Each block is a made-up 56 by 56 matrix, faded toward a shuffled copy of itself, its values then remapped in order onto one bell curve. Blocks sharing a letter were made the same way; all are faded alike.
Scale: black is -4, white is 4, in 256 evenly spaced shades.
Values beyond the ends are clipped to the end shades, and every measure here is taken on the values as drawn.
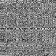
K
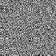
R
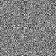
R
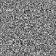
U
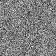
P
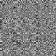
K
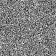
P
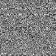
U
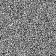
P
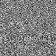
U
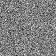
P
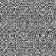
R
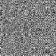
R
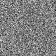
P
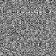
K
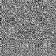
R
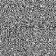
U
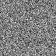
P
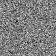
P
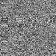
U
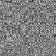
R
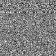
U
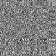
R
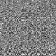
K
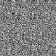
R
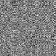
R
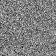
P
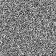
P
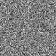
U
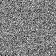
P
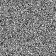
P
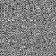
K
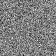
P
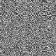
K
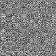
K
